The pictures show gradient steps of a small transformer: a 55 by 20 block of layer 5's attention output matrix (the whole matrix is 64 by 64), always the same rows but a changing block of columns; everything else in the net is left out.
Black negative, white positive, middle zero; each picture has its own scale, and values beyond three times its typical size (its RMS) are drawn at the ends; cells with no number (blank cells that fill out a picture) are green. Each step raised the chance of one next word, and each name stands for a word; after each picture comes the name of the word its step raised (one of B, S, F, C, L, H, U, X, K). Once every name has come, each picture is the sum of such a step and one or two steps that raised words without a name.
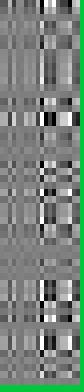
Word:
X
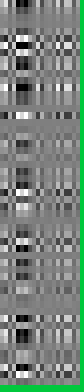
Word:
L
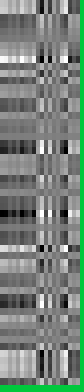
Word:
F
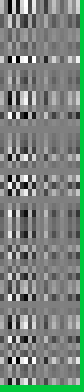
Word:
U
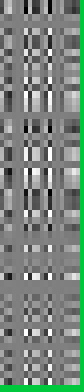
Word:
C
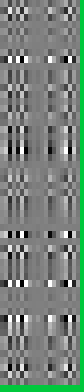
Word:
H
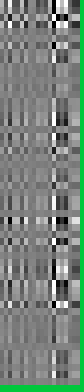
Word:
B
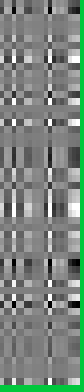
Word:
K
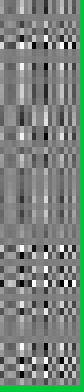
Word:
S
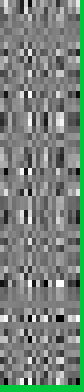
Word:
C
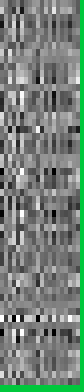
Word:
C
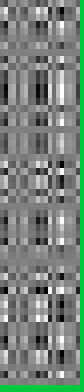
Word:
X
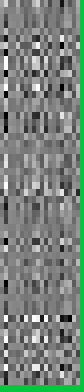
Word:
L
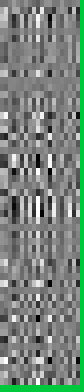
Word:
K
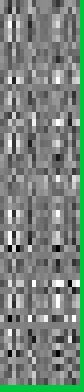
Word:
F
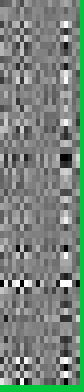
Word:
S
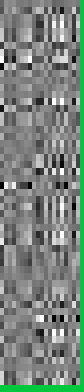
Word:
K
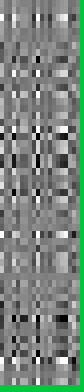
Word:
H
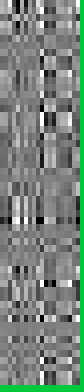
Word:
B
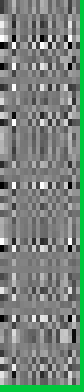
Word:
L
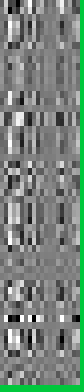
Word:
X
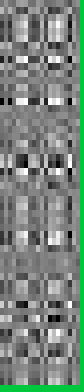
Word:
K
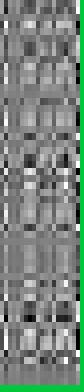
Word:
X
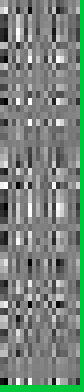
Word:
K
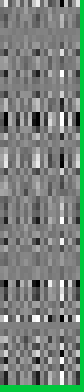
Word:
X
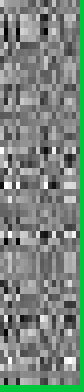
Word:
H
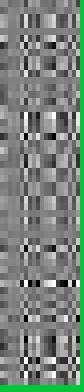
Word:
S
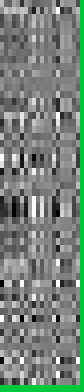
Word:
K
